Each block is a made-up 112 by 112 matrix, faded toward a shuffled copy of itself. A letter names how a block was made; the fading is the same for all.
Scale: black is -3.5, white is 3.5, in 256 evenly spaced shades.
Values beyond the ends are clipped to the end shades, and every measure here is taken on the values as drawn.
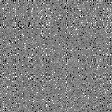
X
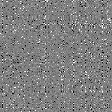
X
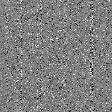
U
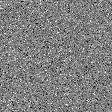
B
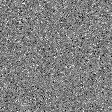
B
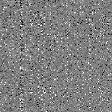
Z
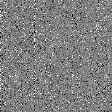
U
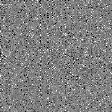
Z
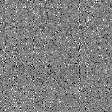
Z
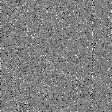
U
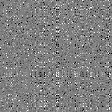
X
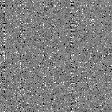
Z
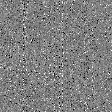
U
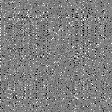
X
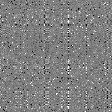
X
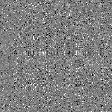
Z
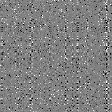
X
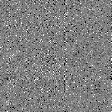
Z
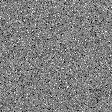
B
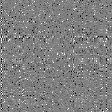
X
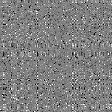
X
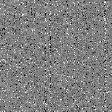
Z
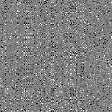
X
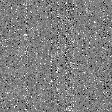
U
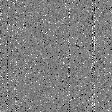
U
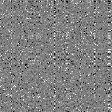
X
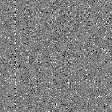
Z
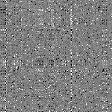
X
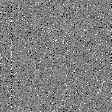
U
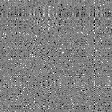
X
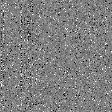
U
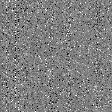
U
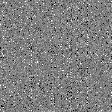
U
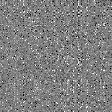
Z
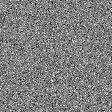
B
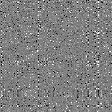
X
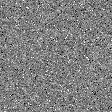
B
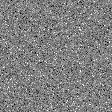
B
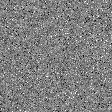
B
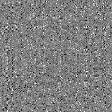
Z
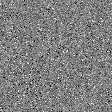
B
